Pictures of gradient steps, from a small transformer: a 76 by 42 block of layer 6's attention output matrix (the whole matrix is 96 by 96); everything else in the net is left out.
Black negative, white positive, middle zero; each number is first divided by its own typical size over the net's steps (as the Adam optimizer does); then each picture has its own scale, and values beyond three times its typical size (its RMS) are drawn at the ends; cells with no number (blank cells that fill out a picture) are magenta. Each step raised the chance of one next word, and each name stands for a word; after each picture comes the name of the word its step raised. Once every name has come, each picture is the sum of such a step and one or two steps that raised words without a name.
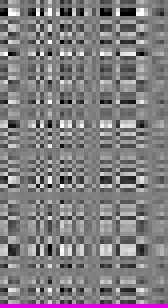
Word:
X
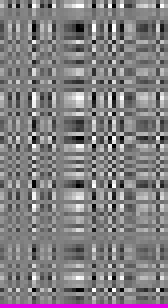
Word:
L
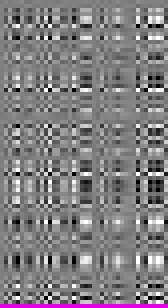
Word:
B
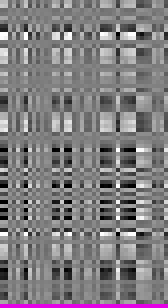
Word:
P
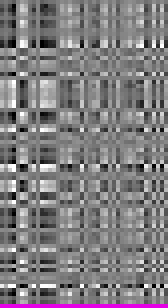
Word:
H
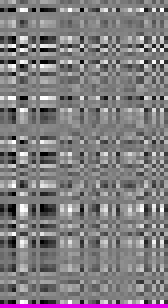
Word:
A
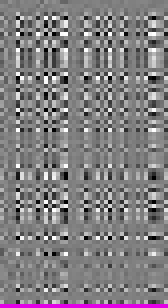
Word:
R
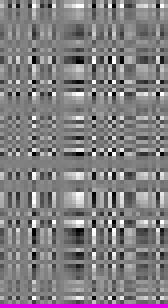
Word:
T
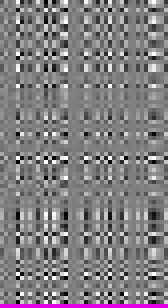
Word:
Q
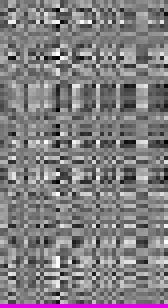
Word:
Q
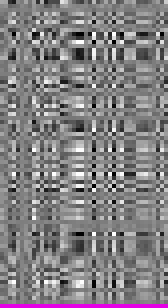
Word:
P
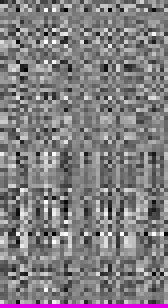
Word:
A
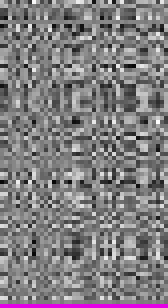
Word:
P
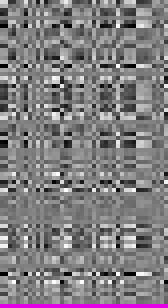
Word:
R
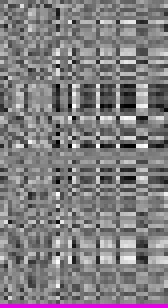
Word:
L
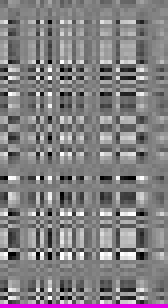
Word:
T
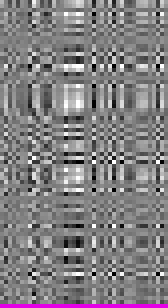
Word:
Q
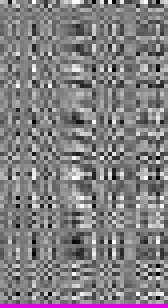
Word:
Q
